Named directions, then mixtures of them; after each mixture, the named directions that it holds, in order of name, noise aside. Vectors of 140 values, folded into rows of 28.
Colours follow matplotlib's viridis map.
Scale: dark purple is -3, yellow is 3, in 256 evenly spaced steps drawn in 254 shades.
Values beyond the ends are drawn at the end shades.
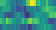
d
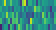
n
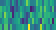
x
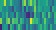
d, n.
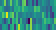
d, n.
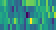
d, n, x.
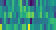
d, n, x.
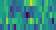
d, n, x.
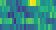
d.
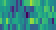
d, n, x.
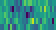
d, n, x.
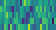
n, x.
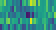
d, n.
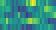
d.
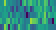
d, n, x.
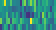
d, n.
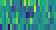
d, n.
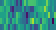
d, n, x.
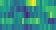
d.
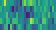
d, n, x.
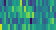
d, n.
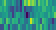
d, n, x.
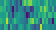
d, n, x.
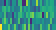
n, x.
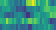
d.
